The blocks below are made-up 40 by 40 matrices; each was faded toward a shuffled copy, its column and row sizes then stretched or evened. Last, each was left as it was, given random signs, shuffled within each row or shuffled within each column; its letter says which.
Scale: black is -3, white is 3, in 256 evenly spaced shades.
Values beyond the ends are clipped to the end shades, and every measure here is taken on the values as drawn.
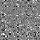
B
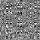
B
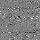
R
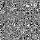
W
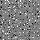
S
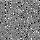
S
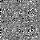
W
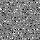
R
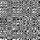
B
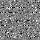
R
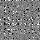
W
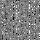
S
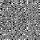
B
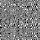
B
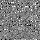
R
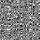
B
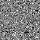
R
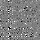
W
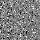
S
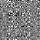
B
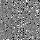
S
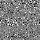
R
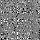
W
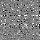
W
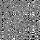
B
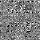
W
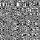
B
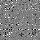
W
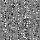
S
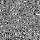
R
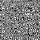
W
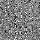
S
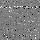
R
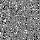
S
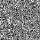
S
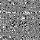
W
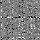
B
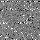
R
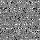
R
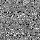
R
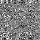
W
